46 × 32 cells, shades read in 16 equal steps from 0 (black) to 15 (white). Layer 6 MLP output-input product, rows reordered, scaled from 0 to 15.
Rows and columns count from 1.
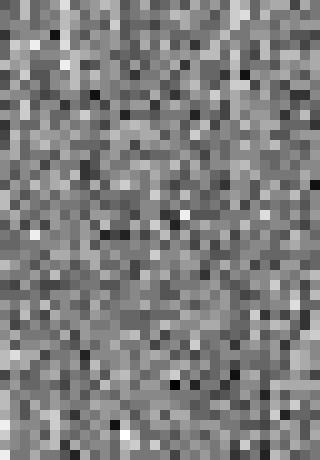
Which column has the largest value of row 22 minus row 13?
19
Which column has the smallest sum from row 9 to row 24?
29
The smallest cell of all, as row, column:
39, 18
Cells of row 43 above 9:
4
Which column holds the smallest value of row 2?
22
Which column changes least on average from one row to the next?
24
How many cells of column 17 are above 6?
31
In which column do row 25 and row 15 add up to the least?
20
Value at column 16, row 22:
8
